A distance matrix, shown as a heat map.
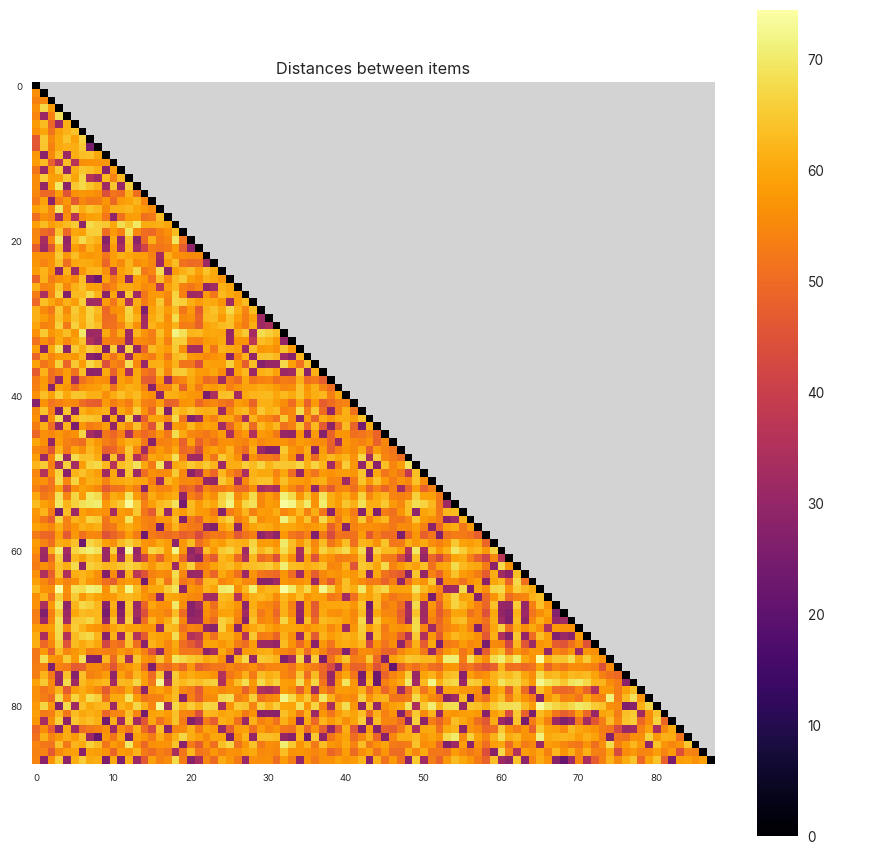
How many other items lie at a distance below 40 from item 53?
6
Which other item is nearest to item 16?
57
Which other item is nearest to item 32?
74
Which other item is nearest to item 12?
84
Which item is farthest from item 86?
60
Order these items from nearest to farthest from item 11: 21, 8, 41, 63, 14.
63, 21, 14, 41, 8
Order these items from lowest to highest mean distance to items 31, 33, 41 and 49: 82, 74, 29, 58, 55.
58, 55, 74, 29, 82
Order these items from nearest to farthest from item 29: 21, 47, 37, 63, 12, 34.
47, 21, 63, 34, 37, 12
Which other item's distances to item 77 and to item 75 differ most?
46
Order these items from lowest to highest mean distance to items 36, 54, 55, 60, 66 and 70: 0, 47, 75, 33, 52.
52, 47, 75, 0, 33
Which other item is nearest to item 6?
59
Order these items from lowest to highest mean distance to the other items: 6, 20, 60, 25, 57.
20, 57, 25, 60, 6
